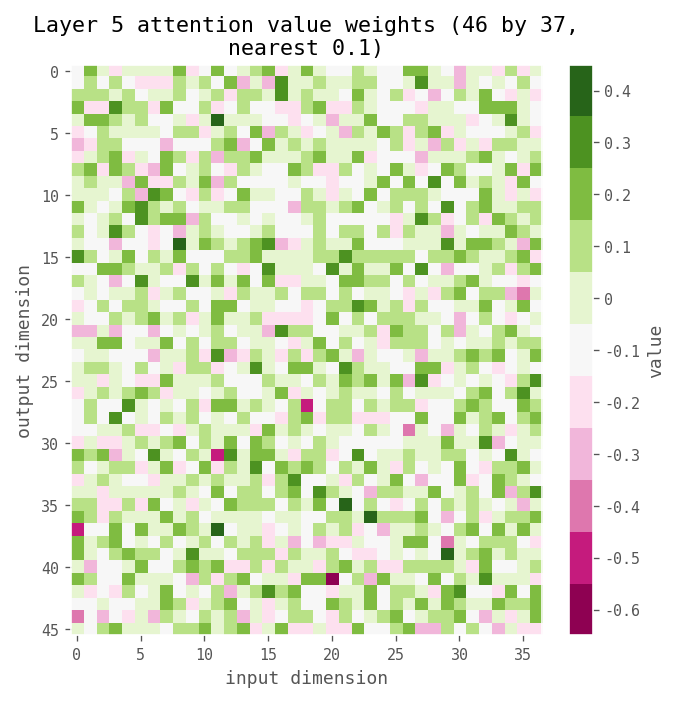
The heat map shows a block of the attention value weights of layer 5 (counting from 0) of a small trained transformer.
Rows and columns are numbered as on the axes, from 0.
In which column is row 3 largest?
3
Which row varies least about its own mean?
22
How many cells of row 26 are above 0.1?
4
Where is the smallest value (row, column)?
41, 20
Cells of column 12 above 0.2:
1
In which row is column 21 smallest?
5
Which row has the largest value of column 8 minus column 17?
14
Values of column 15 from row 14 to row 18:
0.3 0 0.3 0.2 0
